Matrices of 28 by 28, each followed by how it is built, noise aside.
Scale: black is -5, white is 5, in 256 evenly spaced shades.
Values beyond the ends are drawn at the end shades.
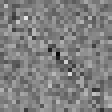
banded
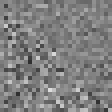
lower triangular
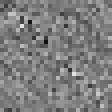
banded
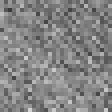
Toeplitz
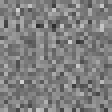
low rank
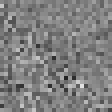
lower triangular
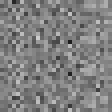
repeating rows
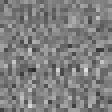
low rank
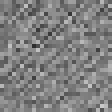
Hankel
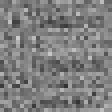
blocks
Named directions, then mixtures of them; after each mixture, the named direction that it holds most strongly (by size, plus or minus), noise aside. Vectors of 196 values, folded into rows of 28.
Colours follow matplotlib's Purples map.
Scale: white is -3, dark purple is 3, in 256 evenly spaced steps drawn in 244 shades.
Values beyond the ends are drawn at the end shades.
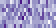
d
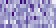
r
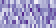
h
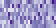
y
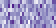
y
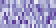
h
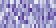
h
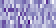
y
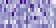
r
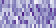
h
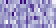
r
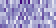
d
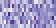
y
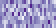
d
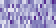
y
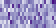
y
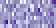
r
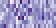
d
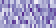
h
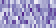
h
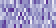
d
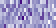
d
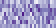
h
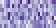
y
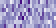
d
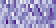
r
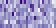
r
